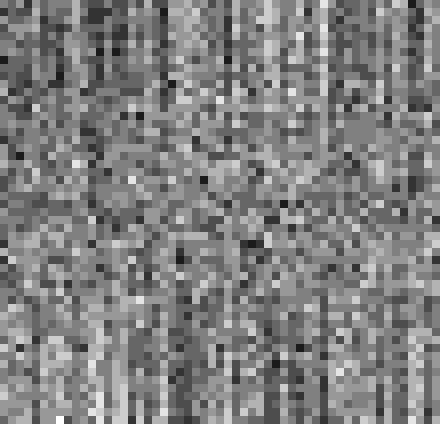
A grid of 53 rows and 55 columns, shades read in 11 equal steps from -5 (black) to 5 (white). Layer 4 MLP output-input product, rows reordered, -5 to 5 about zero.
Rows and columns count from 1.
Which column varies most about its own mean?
13
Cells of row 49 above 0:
24
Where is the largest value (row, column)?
53, 8
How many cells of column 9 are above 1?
6
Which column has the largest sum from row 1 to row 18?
41
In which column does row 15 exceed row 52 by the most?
54
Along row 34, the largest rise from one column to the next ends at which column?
46
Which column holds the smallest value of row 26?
36
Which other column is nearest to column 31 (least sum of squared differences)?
9
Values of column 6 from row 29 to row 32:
2 0 -1 1
